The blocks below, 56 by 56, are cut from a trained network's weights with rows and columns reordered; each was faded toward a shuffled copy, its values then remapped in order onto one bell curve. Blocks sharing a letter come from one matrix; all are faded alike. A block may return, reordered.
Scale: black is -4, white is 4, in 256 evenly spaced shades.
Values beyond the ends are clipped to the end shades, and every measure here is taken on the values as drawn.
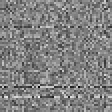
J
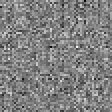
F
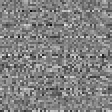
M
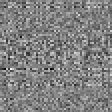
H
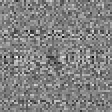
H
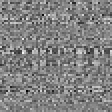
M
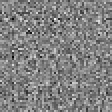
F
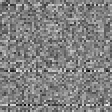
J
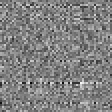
J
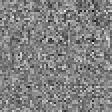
F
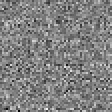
F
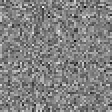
F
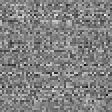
M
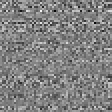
H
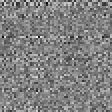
H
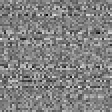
M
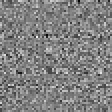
H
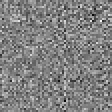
F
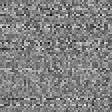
M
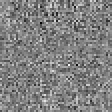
F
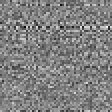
J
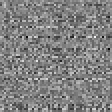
M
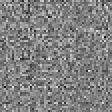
H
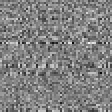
J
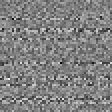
M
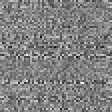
M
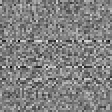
J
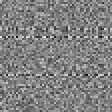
J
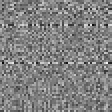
J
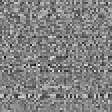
M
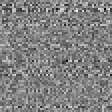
M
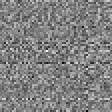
J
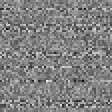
M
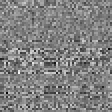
M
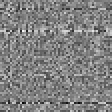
J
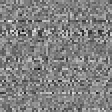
M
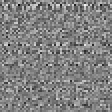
H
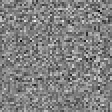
F
